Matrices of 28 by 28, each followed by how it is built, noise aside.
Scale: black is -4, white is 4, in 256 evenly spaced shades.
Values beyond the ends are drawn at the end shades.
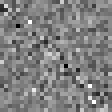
banded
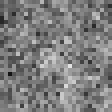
smooth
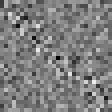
banded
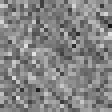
Toeplitz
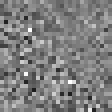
lower triangular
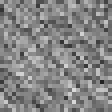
Toeplitz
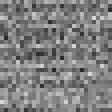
blocks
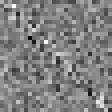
banded
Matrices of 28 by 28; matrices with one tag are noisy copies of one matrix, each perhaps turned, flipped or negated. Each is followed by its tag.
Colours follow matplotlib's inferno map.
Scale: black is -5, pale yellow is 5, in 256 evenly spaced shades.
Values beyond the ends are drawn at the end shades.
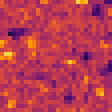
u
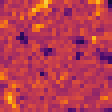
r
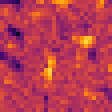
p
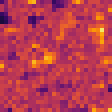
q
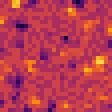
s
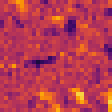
p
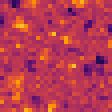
s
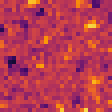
s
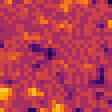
q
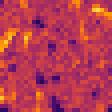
r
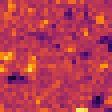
u
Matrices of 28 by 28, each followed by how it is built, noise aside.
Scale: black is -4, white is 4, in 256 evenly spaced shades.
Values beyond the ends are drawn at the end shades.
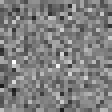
uneven columns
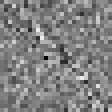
banded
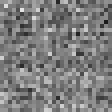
blocks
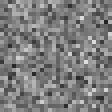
noise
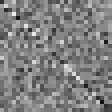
diagonal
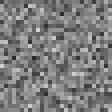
noise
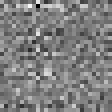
low rank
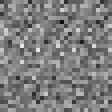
repeating columns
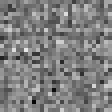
blocks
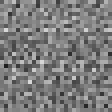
repeating columns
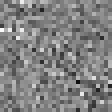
block diagonal
